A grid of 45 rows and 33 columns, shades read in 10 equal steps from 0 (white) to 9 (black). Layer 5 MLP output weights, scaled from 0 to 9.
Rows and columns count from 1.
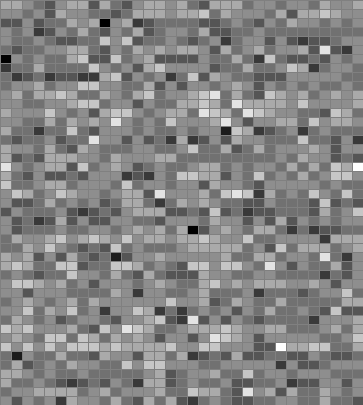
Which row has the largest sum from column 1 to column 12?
9
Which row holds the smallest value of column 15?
22
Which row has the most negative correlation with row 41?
28
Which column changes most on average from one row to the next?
18
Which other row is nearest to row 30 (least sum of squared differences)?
37
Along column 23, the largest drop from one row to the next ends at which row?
44
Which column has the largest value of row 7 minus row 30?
1
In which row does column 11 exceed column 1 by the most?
29
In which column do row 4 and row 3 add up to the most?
10
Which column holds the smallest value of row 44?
23
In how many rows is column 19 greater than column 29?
10
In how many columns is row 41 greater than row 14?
17
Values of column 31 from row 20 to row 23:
2 4 5 6
